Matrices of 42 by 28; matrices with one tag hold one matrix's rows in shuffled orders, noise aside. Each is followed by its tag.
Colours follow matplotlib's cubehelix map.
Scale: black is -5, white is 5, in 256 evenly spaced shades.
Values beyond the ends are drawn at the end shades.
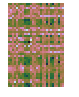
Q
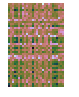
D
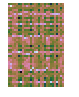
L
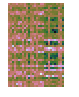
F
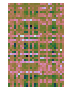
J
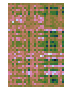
F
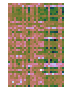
F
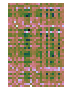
Q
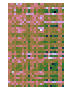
F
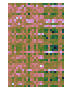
F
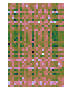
D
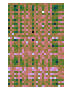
D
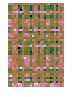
L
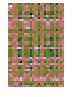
L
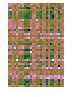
Q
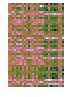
F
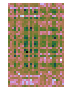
J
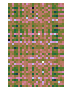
D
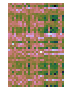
F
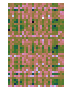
D
